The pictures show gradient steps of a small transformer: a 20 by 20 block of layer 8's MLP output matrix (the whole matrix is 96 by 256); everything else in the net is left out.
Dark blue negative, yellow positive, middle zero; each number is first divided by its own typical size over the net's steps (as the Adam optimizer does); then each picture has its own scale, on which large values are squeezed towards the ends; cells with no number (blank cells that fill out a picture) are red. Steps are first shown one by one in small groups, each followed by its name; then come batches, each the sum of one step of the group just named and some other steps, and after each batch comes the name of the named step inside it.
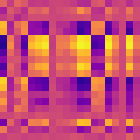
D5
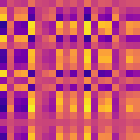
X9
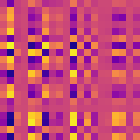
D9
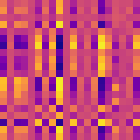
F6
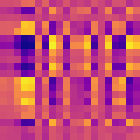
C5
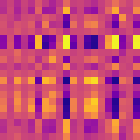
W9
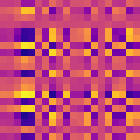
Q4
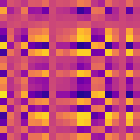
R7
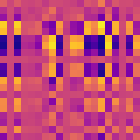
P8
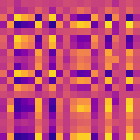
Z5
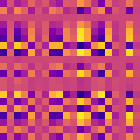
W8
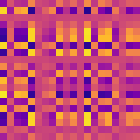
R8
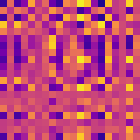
P8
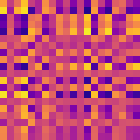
R8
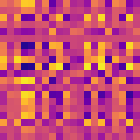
C5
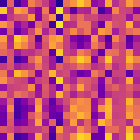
Z5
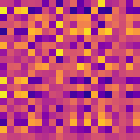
R8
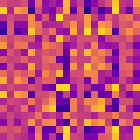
R8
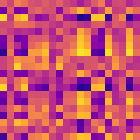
D5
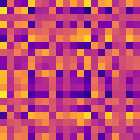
R7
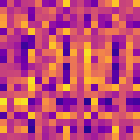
C5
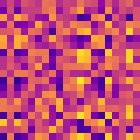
Z5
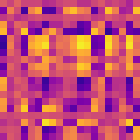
D5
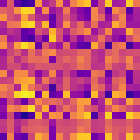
Q4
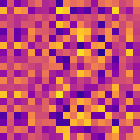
W8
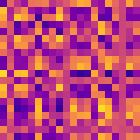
Z5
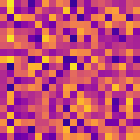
Z5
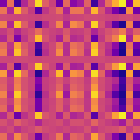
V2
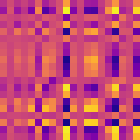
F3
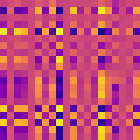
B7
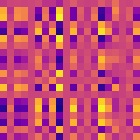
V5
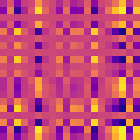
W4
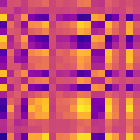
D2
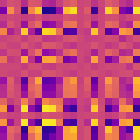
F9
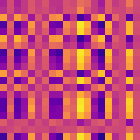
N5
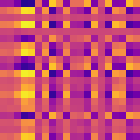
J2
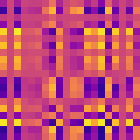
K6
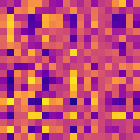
V2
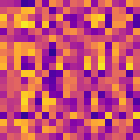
J2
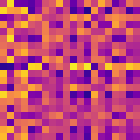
J2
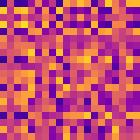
J2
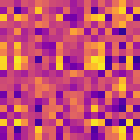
W4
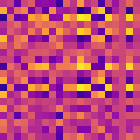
B7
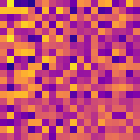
J2
